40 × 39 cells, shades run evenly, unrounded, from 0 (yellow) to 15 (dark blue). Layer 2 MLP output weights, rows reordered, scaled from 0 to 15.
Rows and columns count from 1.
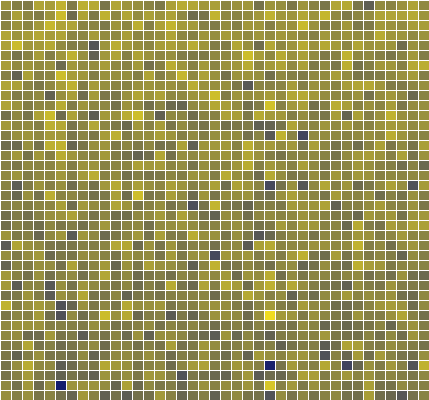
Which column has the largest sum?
18
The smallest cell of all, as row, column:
32, 25
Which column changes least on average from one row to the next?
29
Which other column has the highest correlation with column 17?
6
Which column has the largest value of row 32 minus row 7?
16
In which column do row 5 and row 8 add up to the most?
9
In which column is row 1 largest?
34
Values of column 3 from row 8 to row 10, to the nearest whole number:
5 7 7
